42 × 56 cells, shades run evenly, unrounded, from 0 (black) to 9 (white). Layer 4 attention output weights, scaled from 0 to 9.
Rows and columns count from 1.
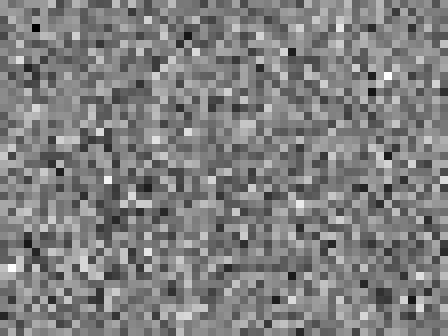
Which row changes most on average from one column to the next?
30
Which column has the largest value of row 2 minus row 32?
41
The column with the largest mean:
43
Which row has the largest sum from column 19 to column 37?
39
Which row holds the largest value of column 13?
17
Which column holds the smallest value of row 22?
8
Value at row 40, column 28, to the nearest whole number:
5
